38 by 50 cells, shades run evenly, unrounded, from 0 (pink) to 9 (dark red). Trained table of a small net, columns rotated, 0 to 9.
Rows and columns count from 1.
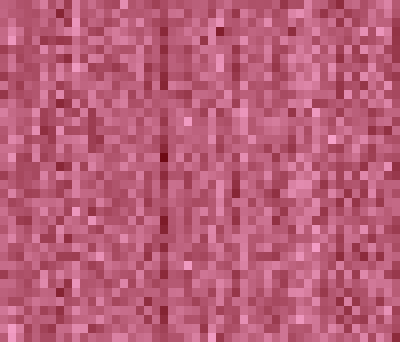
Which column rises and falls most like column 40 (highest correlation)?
8
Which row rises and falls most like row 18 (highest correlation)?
25
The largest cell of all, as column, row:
21, 18
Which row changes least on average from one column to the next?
1
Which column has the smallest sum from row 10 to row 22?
31
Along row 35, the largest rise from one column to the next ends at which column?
50
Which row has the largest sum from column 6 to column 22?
15
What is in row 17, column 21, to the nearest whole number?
7
